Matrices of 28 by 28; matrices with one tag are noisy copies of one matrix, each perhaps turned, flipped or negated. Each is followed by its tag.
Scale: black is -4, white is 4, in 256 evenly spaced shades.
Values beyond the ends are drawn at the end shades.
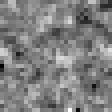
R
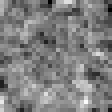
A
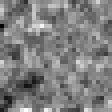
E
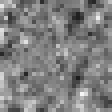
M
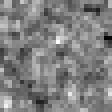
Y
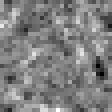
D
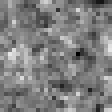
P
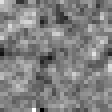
R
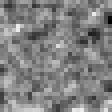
M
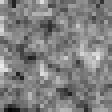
P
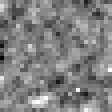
D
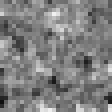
P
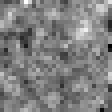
E
